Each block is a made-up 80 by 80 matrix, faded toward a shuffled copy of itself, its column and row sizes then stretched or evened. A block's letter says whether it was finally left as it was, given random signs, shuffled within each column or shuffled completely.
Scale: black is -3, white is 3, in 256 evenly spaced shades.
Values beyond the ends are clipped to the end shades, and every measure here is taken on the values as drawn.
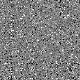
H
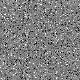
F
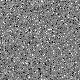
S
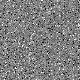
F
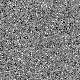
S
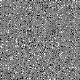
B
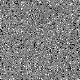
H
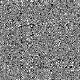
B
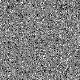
F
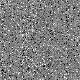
F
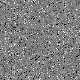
F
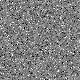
S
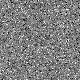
S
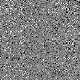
B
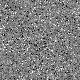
S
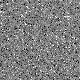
S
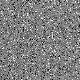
F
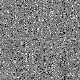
F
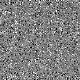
H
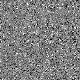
B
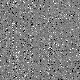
F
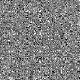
B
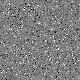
S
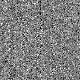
F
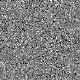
H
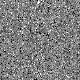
F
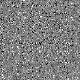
B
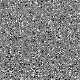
H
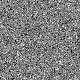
S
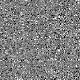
B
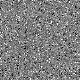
F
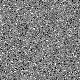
S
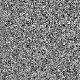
B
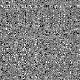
B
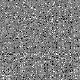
B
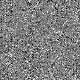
F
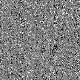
F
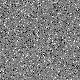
S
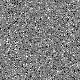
F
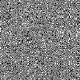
B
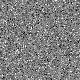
S
